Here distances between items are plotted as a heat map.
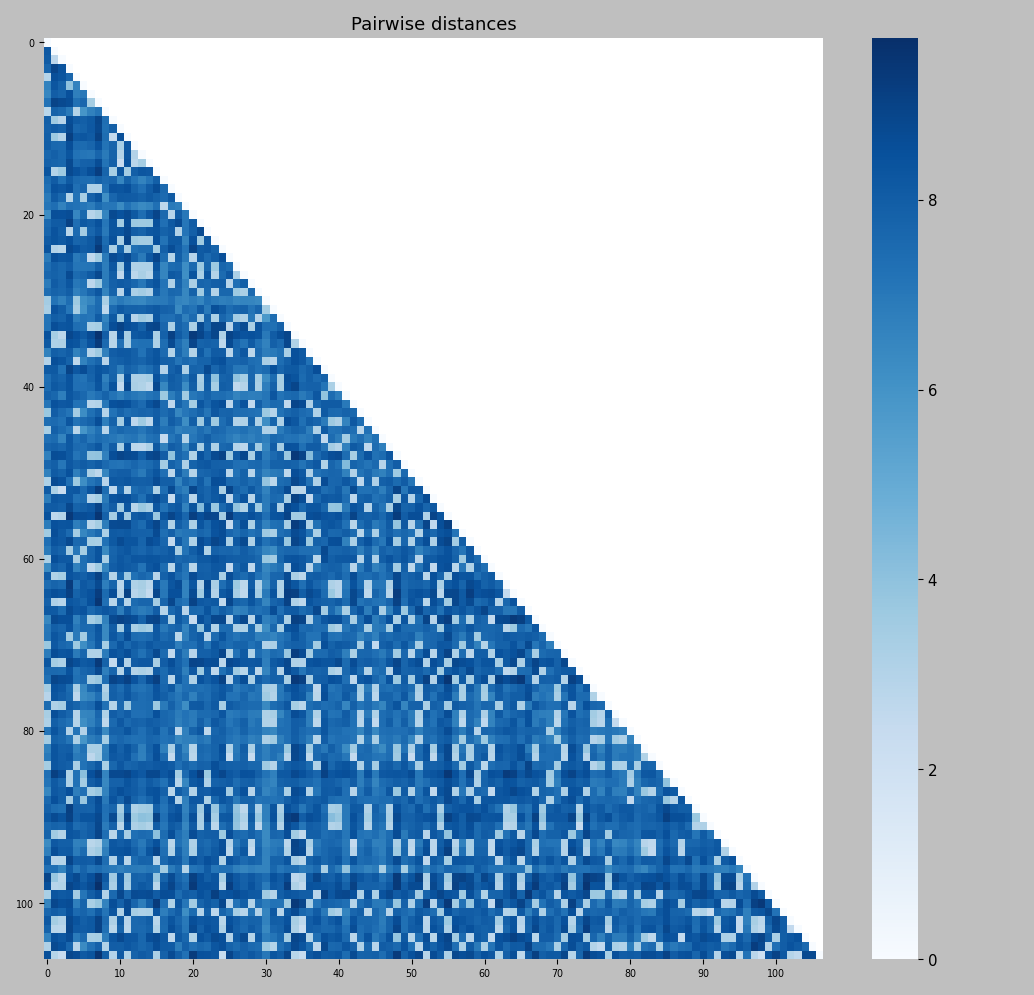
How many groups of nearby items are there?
6
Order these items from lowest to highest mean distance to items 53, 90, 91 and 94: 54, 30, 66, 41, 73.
73, 54, 30, 41, 66
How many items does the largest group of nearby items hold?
25
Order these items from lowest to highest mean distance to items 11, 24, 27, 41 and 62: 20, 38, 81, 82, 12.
12, 38, 81, 82, 20
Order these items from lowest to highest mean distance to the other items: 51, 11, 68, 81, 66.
81, 68, 51, 11, 66
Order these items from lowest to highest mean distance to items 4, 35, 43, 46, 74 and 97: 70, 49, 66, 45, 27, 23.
45, 70, 49, 66, 27, 23
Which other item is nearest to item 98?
106
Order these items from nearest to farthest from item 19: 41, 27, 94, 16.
16, 41, 27, 94
